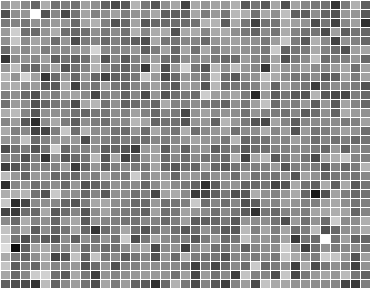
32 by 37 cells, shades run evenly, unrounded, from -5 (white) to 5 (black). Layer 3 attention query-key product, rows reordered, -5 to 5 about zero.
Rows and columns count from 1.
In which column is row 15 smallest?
7
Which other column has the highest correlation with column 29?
1
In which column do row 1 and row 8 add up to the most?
27
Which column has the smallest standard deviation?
12
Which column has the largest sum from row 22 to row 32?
2
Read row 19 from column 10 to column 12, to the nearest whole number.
-1 1 0
